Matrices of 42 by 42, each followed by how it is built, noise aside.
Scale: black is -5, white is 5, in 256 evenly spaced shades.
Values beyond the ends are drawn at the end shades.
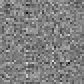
low rank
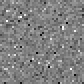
sparse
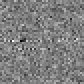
uneven rows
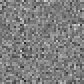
low rank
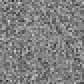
noise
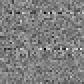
uneven rows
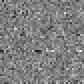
uneven rows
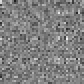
low rank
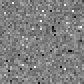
sparse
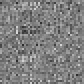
low rank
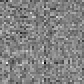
low rank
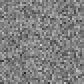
repeating rows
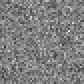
noise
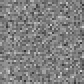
repeating rows
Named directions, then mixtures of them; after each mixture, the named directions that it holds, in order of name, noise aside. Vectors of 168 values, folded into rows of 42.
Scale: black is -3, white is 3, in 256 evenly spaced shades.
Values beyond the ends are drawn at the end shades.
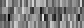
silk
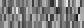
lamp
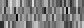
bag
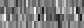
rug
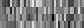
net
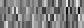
bag, lamp.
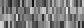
bag, silk.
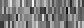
bag, silk.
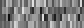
silk.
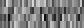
silk.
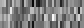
net, silk.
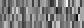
lamp.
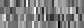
net, rug.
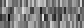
silk.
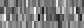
rug.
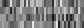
net, rug.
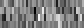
rug.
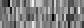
net.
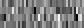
lamp, rug.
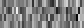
lamp.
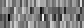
silk.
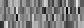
bag, lamp.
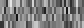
bag.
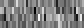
rug.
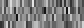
bag.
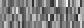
lamp.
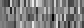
net.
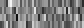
bag, rug.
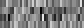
silk.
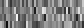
bag, rug.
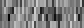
rug, silk.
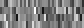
bag, rug.
